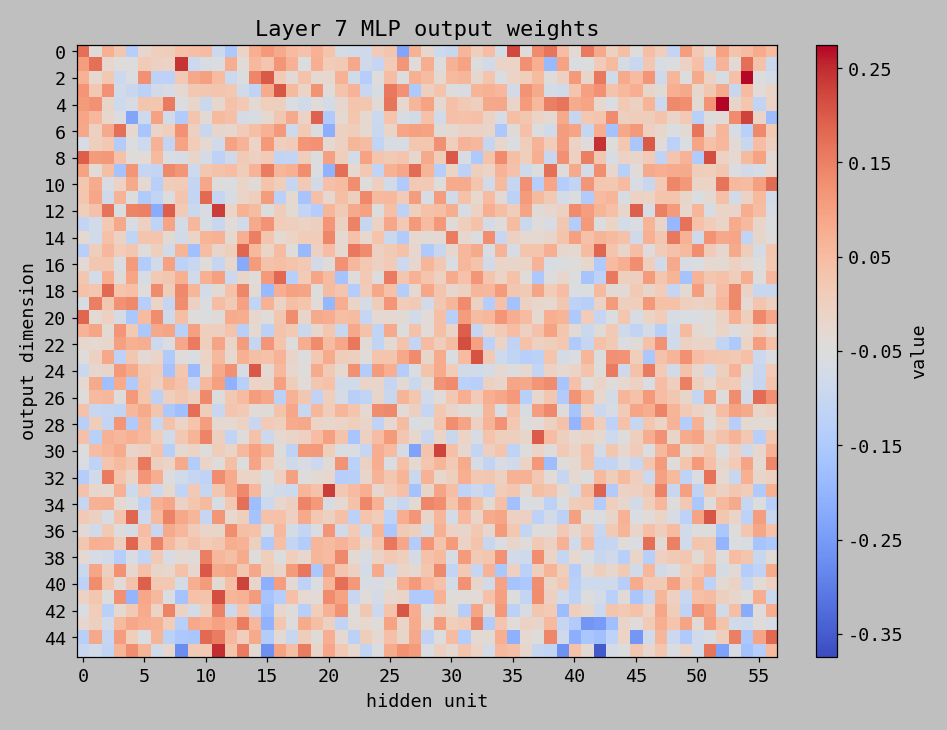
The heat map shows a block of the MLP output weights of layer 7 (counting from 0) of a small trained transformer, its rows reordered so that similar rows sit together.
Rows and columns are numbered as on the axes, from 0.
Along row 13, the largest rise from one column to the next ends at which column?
49
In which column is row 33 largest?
20
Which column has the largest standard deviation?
42
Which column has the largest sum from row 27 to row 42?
29
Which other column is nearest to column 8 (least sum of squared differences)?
50
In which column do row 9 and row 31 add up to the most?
21
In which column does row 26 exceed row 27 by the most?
40
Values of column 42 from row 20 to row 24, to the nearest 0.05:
-0.1 -0.05 0.05 -0.05 -0.05
